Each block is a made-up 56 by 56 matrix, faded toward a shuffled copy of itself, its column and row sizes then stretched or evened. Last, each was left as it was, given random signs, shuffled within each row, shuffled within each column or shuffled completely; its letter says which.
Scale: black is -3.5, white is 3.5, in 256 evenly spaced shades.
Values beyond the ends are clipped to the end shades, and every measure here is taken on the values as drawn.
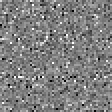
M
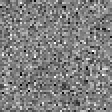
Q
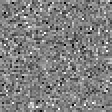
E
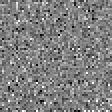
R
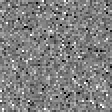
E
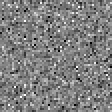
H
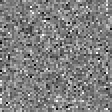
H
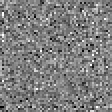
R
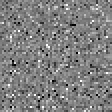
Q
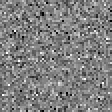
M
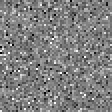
E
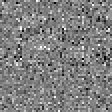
Q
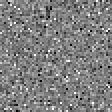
E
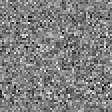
M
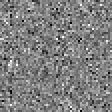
H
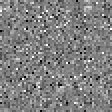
Q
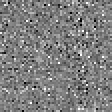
R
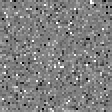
E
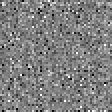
Q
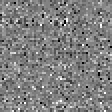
R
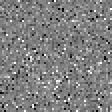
E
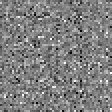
Q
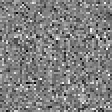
Q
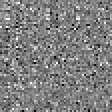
Q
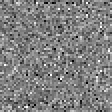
M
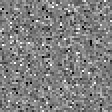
H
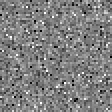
E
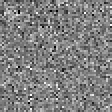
Q
